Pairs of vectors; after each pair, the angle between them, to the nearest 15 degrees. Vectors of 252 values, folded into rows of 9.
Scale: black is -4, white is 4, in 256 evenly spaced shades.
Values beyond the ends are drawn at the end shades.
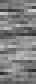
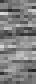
15 degrees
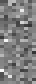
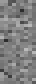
165 degrees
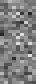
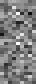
30 degrees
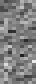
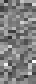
45 degrees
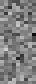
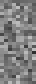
60 degrees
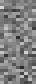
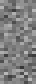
30 degrees
